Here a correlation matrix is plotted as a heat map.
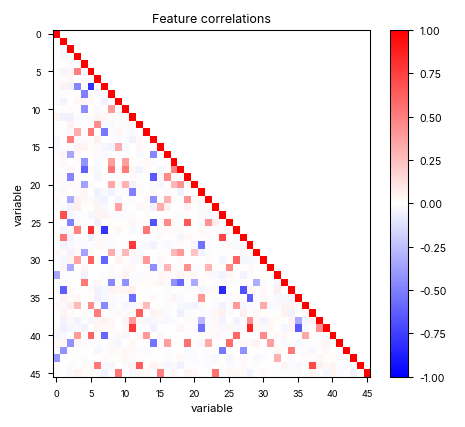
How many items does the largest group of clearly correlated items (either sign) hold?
8
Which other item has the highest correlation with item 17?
18
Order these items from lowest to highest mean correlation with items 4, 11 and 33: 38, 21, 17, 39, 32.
17, 21, 32, 38, 39
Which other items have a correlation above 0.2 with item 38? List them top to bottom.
11, 28, 39
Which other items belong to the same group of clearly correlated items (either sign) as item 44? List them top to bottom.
6, 12, 37
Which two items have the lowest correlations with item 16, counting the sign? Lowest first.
14, 2
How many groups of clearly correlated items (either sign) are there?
8
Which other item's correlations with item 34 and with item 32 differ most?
24
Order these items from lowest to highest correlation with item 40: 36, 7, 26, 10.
7, 10, 36, 26
